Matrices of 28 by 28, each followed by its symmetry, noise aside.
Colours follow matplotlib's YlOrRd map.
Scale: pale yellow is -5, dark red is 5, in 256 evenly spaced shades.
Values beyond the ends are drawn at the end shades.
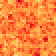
same after a half turn.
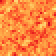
symmetric.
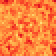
symmetric across the other diagonal.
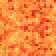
mirrored top to bottom.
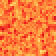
same after a half turn.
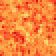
symmetric across the other diagonal.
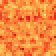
mirrored left to right.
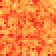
symmetric across the other diagonal.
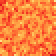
symmetric across the other diagonal.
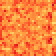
mirrored top to bottom.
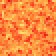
no symmetry.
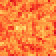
mirrored top to bottom.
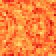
mirrored top to bottom.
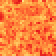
symmetric.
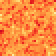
symmetric.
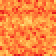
mirrored left to right.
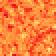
symmetric.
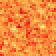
same after a half turn.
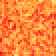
antisymmetric.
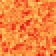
symmetric.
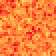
symmetric.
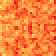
mirrored top to bottom.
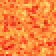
antisymmetric.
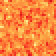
no symmetry.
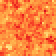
symmetric across the other diagonal.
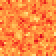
symmetric.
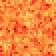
antisymmetric.
